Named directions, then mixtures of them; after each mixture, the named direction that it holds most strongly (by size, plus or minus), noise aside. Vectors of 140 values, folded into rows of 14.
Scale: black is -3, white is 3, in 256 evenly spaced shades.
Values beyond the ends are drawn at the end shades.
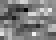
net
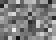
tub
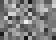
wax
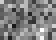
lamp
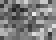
net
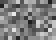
tub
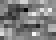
net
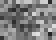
net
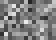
wax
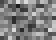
tub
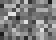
wax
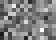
wax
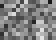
lamp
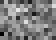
wax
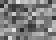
tub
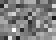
tub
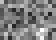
lamp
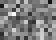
tub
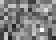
lamp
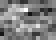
net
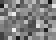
tub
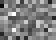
tub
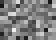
tub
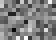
tub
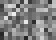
wax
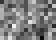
lamp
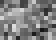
lamp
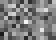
wax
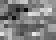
net
